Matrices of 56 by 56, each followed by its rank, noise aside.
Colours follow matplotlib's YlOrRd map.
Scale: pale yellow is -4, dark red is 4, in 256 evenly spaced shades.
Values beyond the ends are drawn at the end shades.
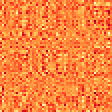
six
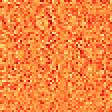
eight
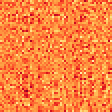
eight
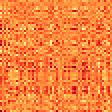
four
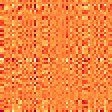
three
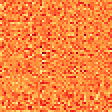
eight
